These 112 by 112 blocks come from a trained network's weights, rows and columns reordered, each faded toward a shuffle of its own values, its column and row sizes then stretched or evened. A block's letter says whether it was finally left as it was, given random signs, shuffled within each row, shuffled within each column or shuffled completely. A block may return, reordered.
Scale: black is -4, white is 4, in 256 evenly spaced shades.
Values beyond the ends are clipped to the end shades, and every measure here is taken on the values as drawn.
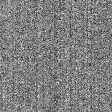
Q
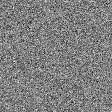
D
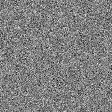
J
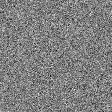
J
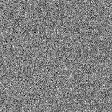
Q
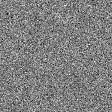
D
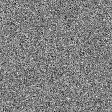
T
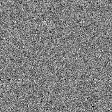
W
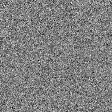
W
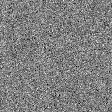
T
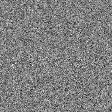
W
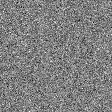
T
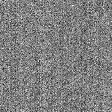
Q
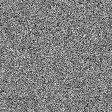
T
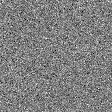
T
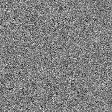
W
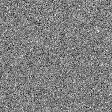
D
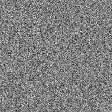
Q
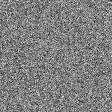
T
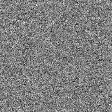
W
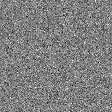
D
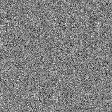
Q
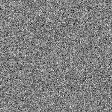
D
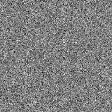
Q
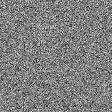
Q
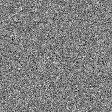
W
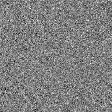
Q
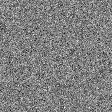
T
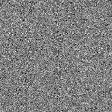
Q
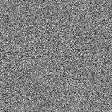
Q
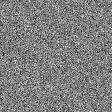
J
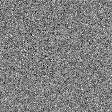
J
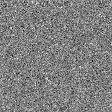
D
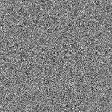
Q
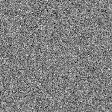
W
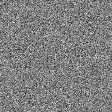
W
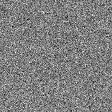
J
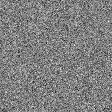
T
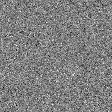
D
